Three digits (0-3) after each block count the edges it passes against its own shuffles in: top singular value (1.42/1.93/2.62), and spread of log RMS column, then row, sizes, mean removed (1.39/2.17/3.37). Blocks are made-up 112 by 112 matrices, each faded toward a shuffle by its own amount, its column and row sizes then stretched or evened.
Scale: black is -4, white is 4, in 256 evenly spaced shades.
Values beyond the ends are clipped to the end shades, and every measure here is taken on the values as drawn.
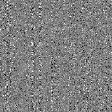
2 2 0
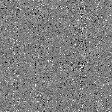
0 2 1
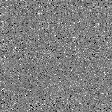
1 0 1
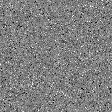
1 0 0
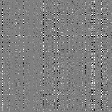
3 3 2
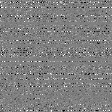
0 1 3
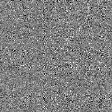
1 2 2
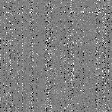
0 3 1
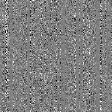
1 3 1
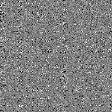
1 2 2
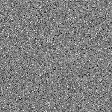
0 0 0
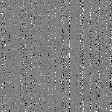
2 3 1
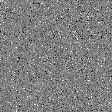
0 1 1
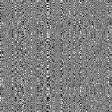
3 3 0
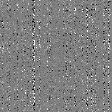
1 3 1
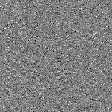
2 0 0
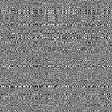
3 1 3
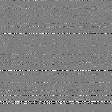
3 0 3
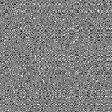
3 0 2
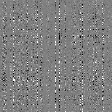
1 3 2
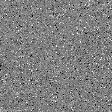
0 1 1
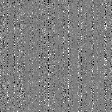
1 3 0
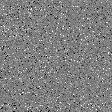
0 0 1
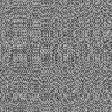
3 0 1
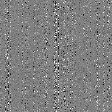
1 3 0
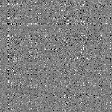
2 2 2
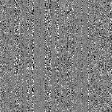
0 3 1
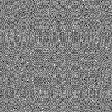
3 0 0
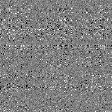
2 2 2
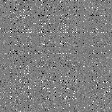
0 2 2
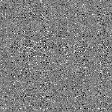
1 2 2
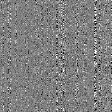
2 3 0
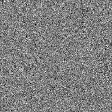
1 1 0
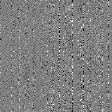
1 3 0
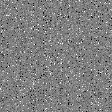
0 2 0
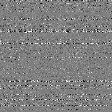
2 0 3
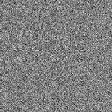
2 0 1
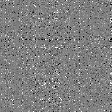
2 2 1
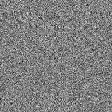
2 0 1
